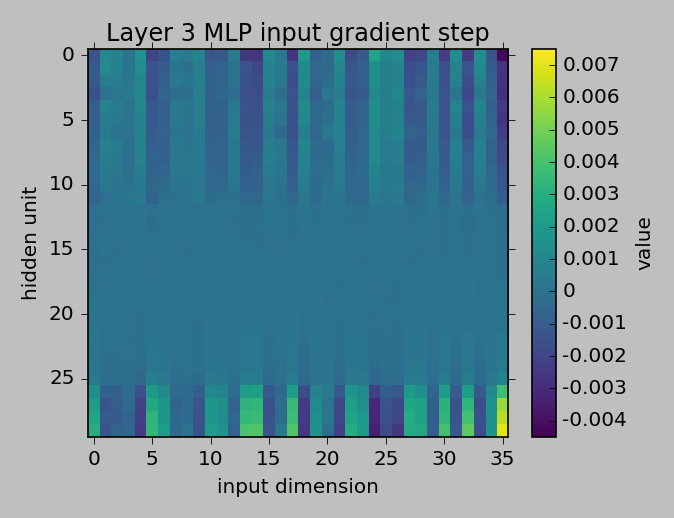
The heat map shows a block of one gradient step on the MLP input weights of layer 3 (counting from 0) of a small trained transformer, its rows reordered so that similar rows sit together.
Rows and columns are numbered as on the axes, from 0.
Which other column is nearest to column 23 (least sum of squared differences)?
10
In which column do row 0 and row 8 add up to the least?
35
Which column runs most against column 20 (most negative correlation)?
16
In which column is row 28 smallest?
24
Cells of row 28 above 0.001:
17
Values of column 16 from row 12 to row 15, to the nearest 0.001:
0 0 0 0
